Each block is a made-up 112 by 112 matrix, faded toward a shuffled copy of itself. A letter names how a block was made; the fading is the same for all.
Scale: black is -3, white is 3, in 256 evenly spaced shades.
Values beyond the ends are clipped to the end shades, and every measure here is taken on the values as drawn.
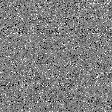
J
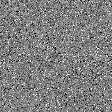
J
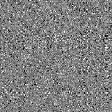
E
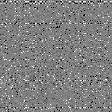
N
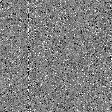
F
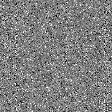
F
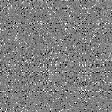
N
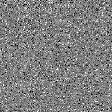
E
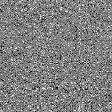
E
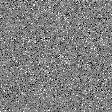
J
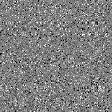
E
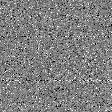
J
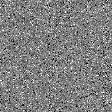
F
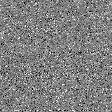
J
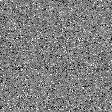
J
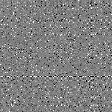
N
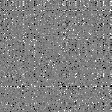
N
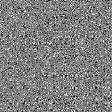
E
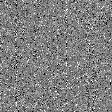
F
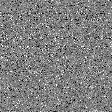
J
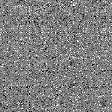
E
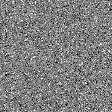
F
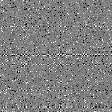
N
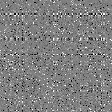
N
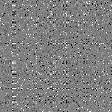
N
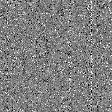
F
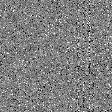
F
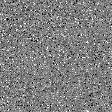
J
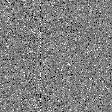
F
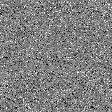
J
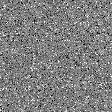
J
